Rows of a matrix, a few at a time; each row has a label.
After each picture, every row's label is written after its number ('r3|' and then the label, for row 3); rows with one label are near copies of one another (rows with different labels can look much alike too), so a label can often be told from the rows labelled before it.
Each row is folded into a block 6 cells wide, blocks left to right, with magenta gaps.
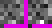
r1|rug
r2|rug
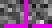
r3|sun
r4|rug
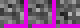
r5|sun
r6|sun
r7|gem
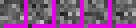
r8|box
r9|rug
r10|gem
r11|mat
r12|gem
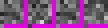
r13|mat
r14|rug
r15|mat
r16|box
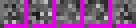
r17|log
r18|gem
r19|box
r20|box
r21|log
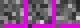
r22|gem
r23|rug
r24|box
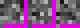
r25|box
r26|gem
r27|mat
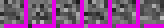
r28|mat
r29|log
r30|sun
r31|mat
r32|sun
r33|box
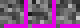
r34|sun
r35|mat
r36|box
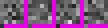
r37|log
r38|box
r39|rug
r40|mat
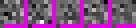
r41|gem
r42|rug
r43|log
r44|sun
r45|sun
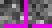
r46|box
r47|rug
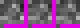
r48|box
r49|box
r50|box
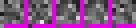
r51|mat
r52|rug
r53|box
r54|box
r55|sun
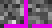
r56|rug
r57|sun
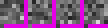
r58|box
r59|mat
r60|log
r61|rug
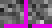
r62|sun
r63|rug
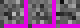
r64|gem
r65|log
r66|mat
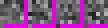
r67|box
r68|mat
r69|log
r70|gem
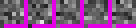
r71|gem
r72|rug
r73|mat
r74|box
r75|mat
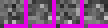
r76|log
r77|box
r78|rug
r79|box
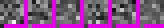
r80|rug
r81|mat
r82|box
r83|log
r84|sun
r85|box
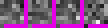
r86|box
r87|mat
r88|box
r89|rug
